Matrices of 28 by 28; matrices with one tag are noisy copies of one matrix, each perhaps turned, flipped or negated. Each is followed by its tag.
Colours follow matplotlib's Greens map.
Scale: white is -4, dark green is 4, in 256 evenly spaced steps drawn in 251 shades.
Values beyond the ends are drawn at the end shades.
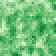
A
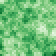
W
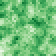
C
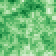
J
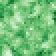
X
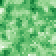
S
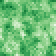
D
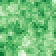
W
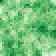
W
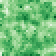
D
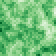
J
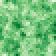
D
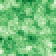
D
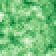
A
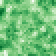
S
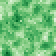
X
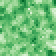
S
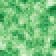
S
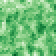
A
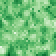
S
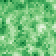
A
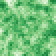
S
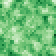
X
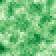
X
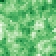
D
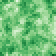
D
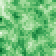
C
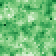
D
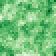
D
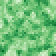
S
